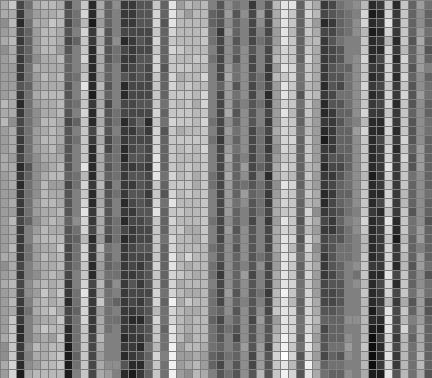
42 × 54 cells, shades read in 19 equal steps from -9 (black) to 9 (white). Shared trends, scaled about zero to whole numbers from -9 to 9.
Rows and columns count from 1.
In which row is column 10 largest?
25
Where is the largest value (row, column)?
40, 36
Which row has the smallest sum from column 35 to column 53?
14
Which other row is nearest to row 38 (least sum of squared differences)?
37
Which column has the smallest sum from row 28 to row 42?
47
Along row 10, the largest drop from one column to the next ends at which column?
12
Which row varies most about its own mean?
42
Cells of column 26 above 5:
5
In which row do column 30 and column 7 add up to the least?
38
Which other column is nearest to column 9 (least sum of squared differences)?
18
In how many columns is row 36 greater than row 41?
16
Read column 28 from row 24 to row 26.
-4 -4 -4
